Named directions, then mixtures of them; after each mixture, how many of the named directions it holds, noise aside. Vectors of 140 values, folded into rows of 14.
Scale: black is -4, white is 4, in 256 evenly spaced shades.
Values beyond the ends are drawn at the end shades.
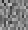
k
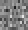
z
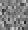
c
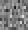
one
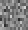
three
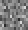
three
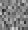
one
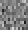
one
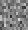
three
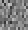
one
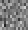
three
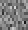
three
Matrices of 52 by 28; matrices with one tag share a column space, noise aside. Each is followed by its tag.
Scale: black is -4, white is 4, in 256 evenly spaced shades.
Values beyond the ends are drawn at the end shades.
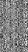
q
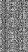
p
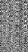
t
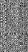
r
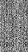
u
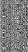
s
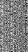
r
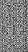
r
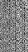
p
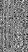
q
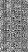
s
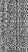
t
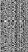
t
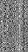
t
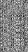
u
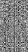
t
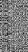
r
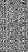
p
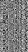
p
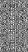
s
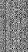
p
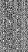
p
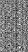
s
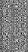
r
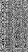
q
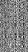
q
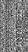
u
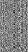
s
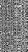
r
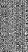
r
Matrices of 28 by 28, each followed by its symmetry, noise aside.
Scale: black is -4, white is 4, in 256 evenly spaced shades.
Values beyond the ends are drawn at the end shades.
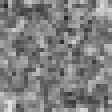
same after a half turn.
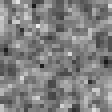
same after a half turn.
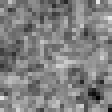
symmetric.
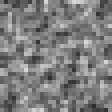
same after a half turn.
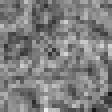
symmetric.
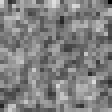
no symmetry.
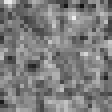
no symmetry.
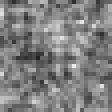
antisymmetric.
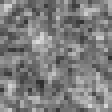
symmetric.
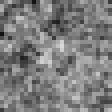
symmetric.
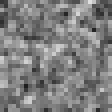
no symmetry.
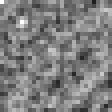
symmetric.
